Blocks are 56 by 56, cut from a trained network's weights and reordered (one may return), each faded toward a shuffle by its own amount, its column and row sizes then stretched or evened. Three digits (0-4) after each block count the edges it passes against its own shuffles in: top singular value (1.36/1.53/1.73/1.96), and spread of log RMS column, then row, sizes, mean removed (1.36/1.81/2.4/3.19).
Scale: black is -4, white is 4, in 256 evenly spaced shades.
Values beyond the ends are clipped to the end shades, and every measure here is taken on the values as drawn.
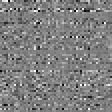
3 1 4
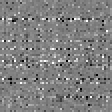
2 0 3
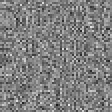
3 0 1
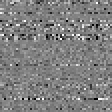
2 0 4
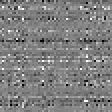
3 2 4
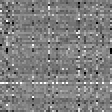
3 3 1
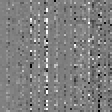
3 4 0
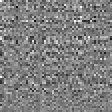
4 2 3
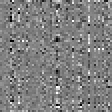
3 4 2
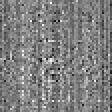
4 2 1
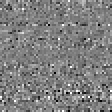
1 0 3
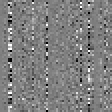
4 4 0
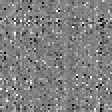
1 2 1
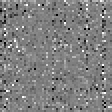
0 2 1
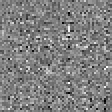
2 2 2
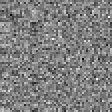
4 0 2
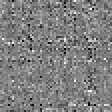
1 3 2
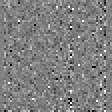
1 3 0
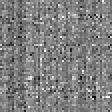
3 0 2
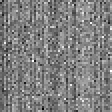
4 0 0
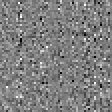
1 3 0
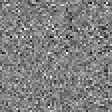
1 1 2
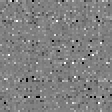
0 0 2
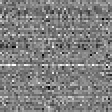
3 1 2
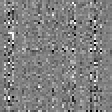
2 4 1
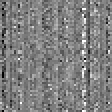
4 3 0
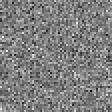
2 1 0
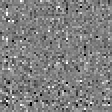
0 2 2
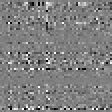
3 2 4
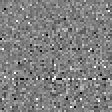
1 0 1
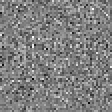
2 1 1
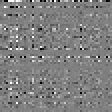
4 2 4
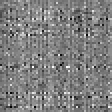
4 0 3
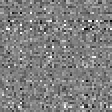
2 2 3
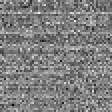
3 0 0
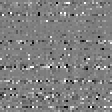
1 0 4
